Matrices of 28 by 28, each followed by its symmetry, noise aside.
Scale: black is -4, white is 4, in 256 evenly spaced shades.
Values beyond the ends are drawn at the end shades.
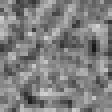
antisymmetric.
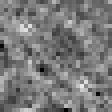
symmetric across the other diagonal.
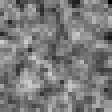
symmetric across the other diagonal.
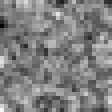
antisymmetric.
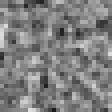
antisymmetric.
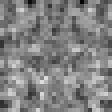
mirrored left to right.
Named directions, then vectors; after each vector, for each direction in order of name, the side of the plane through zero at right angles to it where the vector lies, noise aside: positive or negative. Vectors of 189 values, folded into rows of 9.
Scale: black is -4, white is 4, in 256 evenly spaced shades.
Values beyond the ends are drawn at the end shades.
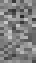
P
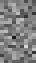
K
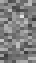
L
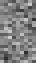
positive, positive, positive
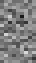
negative, negative, positive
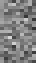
positive, positive, positive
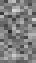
positive, negative, negative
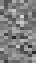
positive, positive, negative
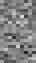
positive, positive, negative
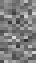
negative, negative, positive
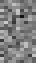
positive, negative, positive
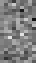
positive, positive, positive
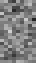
negative, positive, positive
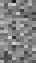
positive, positive, positive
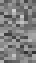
positive, positive, negative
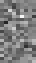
negative, positive, negative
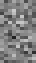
positive, positive, negative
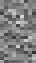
positive, positive, negative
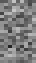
positive, negative, negative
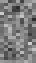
negative, positive, positive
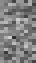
positive, positive, positive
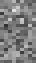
positive, negative, negative
